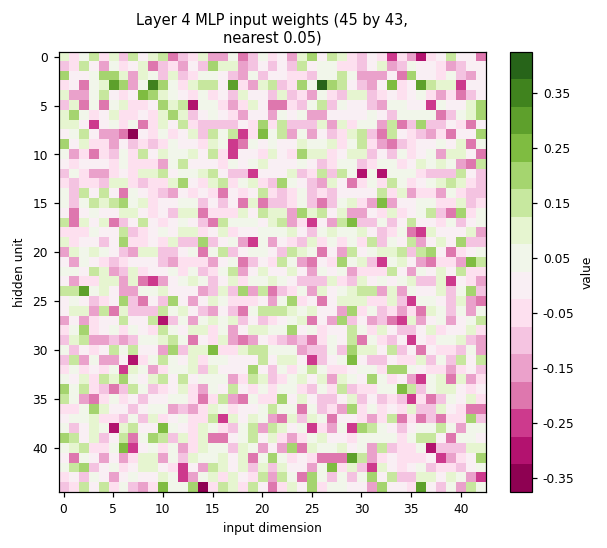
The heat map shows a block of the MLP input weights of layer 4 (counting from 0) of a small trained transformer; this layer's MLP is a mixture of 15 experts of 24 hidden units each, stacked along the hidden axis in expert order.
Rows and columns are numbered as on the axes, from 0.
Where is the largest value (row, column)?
3, 26
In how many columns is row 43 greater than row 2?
19
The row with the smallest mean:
29
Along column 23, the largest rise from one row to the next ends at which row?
40
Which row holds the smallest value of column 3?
7
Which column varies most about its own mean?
36
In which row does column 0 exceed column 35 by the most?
35
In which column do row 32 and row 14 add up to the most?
34
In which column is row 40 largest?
6
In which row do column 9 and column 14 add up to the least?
44
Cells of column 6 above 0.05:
15
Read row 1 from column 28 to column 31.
-0.05 -0.05 -0.1 0
